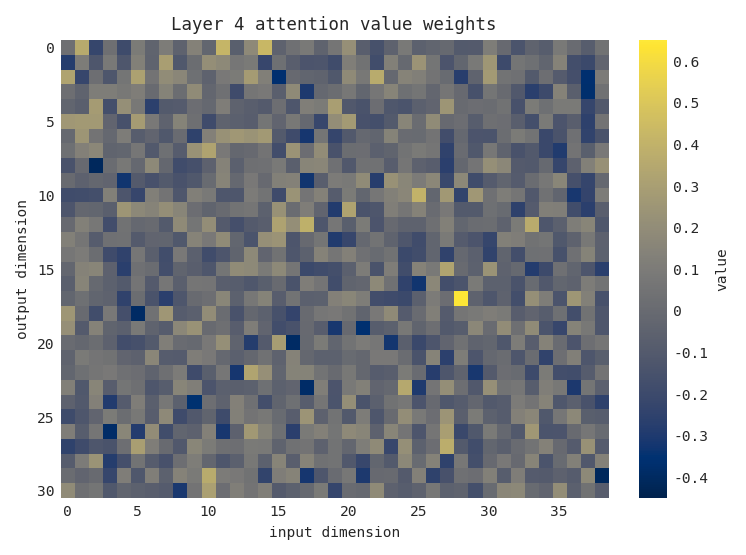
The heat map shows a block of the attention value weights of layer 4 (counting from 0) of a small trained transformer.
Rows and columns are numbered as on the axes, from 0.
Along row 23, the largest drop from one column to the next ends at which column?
25
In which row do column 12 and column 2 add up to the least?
8
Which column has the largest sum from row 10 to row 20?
15
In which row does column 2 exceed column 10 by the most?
5
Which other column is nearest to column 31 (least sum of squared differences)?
18
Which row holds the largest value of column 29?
10
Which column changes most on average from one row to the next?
17
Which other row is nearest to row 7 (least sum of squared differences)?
21
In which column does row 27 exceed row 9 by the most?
27
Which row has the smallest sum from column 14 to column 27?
19
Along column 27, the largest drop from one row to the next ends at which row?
28
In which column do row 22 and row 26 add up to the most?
13
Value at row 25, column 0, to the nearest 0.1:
-0.2
